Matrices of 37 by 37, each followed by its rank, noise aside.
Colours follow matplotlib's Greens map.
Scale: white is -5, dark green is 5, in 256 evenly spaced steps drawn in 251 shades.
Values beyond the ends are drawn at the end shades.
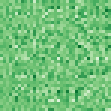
six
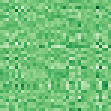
four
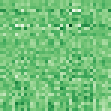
four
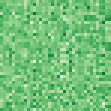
eight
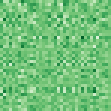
four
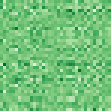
four
